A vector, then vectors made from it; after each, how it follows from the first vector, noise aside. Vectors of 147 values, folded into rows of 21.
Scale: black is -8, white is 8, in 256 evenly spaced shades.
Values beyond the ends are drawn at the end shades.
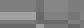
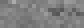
reversed, negated, partly zeroed.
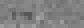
negated, partly zeroed.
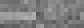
copied.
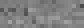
wrapped around, negated, partly zeroed.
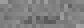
wrapped around, negated, partly zeroed.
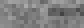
reversed, negated.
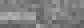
copied.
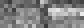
reversed, scaled up.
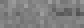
reversed, negated, partly zeroed.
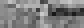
reversed, negated, scaled up.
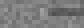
reversed, negated, partly zeroed.
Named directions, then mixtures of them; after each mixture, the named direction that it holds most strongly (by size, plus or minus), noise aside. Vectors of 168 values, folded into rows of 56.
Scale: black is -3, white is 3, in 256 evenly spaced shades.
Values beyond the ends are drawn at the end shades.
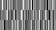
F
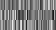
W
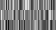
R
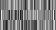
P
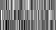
R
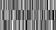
W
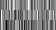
P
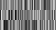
P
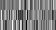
W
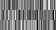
W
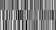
W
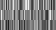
R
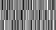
F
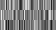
R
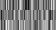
R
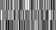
R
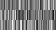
W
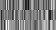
R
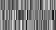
W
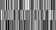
R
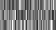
W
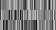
P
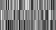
R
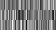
W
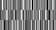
F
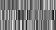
W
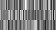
P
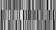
P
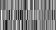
P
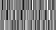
F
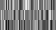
R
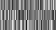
W
